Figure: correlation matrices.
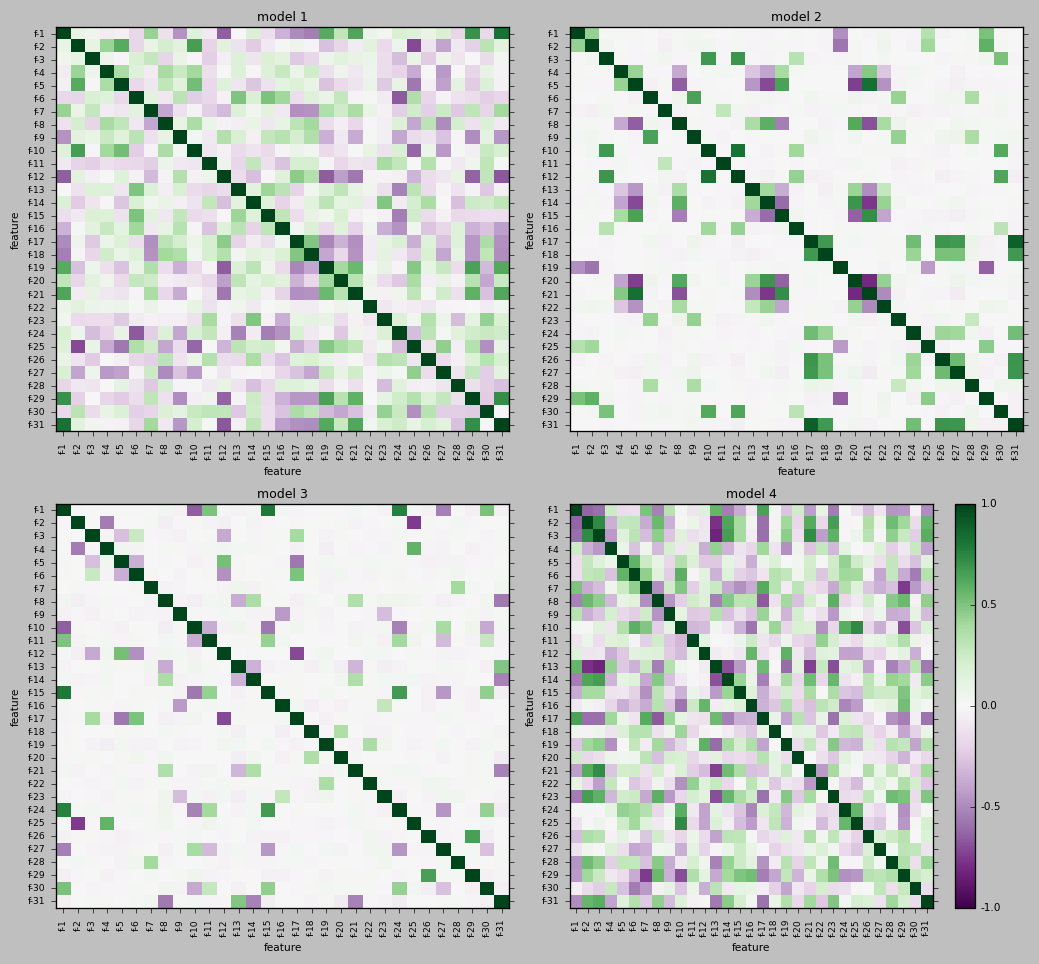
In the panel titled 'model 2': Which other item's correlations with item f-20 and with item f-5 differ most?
f-21
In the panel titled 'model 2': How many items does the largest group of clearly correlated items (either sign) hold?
9
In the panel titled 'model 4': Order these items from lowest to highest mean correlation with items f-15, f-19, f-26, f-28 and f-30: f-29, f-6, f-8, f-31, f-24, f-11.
f-24, f-6, f-11, f-31, f-8, f-29
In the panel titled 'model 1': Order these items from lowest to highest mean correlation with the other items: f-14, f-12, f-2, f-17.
f-12, f-17, f-2, f-14
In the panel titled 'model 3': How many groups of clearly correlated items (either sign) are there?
9
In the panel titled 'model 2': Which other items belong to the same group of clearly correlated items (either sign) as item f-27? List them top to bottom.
f-17, f-18, f-24, f-26, f-31
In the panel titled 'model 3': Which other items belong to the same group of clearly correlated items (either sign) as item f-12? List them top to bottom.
f-3, f-5, f-6, f-17
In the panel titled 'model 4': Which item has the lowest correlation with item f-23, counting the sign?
f-13
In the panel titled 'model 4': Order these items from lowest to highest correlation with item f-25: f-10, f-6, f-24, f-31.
f-31, f-6, f-24, f-10
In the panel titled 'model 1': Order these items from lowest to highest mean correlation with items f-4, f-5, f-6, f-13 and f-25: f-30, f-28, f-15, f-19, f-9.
f-30, f-28, f-19, f-9, f-15
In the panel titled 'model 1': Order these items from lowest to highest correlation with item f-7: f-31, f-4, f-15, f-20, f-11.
f-11, f-4, f-15, f-20, f-31
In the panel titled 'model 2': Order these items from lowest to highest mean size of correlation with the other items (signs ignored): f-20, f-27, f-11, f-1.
f-11, f-1, f-27, f-20
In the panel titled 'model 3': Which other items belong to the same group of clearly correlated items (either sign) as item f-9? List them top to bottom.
f-16, f-23
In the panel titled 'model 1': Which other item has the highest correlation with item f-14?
f-23
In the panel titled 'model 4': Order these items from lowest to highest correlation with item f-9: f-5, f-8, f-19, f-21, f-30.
f-8, f-19, f-5, f-21, f-30
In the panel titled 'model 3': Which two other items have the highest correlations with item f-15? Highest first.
f-1, f-24
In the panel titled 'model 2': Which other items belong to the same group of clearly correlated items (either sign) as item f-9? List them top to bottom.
f-6, f-23, f-28
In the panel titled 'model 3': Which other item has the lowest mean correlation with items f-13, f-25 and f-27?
f-2
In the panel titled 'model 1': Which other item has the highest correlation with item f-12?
f-17
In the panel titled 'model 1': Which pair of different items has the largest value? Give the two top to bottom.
f-1, f-31
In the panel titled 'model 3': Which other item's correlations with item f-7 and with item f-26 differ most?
f-29
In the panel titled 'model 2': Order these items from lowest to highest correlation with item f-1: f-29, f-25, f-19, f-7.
f-19, f-7, f-25, f-29
